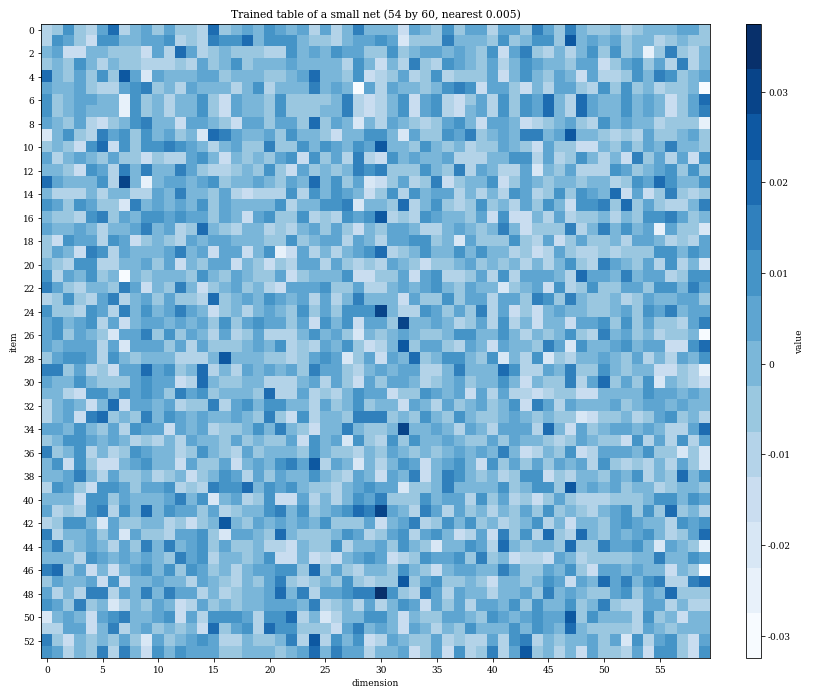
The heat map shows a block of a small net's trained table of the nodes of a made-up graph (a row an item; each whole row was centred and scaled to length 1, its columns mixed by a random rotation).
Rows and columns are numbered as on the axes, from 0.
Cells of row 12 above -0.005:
33
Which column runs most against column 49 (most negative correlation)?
9
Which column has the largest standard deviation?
59
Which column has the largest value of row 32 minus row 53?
6
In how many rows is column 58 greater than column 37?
19
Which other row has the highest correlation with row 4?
13
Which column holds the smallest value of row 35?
27
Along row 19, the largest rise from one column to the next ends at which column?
4
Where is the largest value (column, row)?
30, 48
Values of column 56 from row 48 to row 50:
0.02 -0.01 0
